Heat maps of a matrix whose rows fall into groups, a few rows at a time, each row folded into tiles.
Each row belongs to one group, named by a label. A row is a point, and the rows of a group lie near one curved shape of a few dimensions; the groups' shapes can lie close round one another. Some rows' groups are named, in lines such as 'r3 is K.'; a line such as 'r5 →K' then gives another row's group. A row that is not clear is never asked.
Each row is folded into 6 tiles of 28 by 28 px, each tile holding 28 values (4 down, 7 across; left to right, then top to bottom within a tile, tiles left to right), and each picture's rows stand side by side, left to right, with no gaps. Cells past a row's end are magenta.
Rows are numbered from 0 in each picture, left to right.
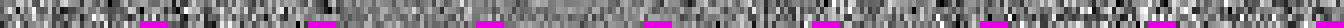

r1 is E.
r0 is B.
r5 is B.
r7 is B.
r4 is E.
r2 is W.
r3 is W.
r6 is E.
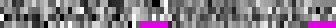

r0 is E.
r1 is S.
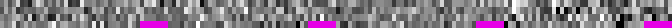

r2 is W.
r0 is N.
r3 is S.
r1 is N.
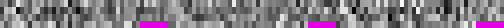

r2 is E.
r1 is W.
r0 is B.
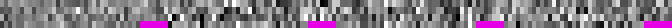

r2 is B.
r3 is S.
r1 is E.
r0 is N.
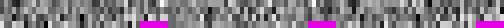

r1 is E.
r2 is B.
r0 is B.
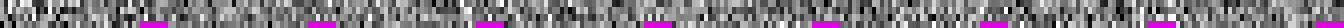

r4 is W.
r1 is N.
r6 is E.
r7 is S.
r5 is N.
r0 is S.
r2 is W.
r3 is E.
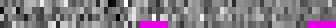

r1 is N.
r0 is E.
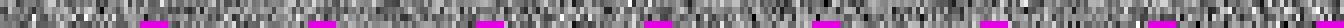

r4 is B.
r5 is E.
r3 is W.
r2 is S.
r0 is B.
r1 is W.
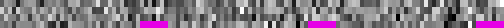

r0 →E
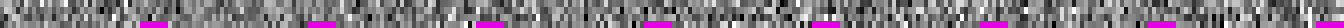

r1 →S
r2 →W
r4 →E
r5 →W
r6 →E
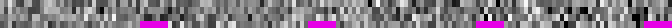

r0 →B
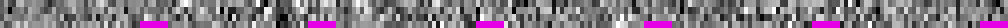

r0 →S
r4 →S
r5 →E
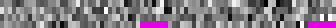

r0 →E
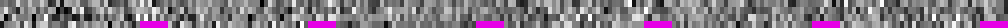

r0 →E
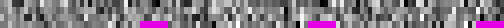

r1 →E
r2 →W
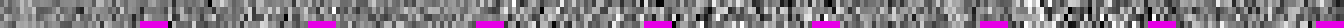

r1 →S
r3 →E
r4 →E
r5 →S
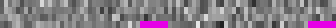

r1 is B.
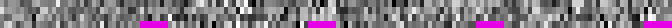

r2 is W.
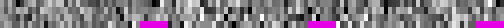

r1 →S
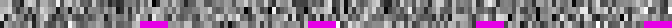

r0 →E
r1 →E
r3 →N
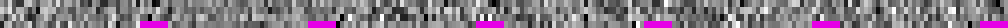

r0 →E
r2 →E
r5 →E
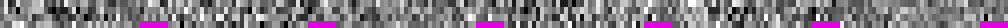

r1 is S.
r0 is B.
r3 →W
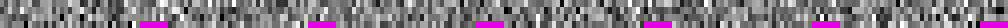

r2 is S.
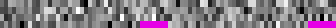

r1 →N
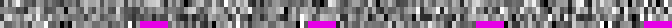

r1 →E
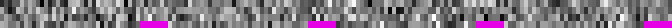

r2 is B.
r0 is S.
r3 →S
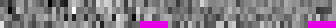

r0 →S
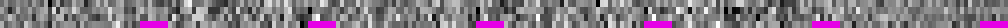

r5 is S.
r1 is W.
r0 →S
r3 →E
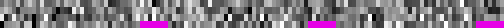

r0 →E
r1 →S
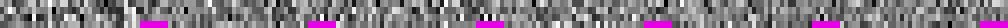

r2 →N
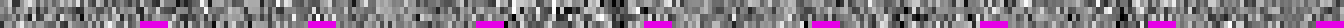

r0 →W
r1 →N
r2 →B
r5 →E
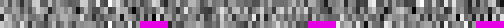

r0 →N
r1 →E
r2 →N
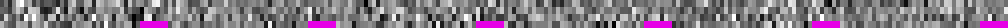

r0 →W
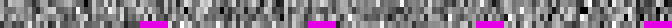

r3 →N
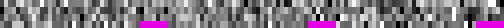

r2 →W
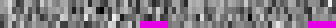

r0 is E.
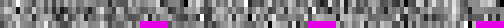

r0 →B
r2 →W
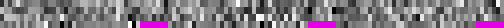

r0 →W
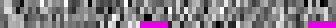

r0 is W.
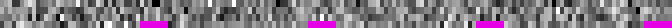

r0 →W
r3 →S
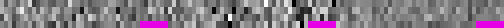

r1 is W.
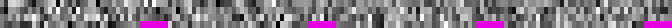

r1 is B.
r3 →E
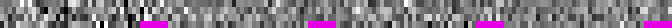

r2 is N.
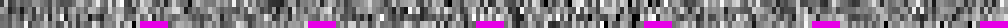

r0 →W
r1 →E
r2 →E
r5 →E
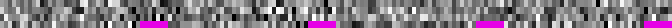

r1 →E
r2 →B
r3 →E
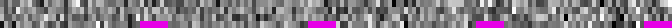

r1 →S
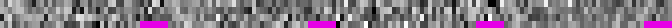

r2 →E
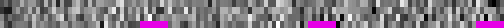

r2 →E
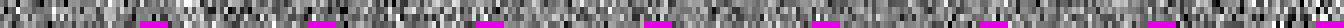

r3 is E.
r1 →S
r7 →S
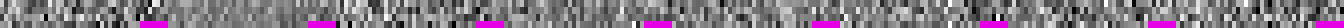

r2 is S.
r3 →W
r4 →S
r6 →E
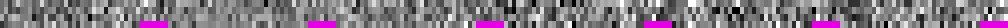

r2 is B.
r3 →W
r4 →S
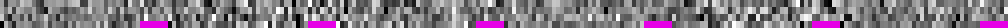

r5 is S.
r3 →B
